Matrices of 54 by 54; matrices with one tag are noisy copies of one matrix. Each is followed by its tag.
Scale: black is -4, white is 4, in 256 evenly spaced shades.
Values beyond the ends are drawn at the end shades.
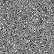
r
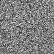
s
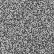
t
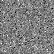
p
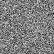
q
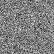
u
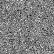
p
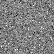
q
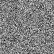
r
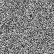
r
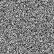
s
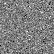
r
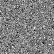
r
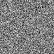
q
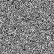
r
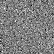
q
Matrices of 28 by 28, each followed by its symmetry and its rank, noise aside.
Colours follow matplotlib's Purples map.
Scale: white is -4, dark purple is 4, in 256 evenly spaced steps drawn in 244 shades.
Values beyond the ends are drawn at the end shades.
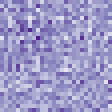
no symmetry, rank five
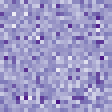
symmetric, rank five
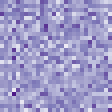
no symmetry, rank five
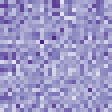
symmetric, rank five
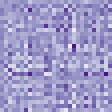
antisymmetric, rank four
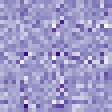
antisymmetric, rank four
